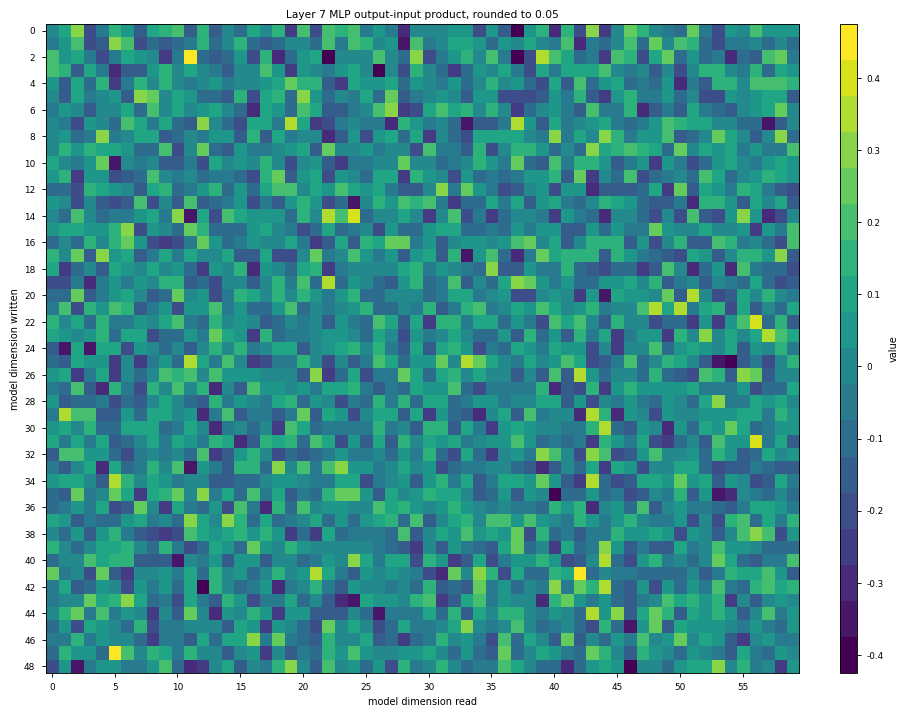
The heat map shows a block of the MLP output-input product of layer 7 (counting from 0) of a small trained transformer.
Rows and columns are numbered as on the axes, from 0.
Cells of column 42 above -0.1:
25
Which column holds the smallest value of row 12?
43
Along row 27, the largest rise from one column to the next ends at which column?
5
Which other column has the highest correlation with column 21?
42
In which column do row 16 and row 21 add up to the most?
50
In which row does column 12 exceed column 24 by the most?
16
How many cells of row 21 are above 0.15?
9
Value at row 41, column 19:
0
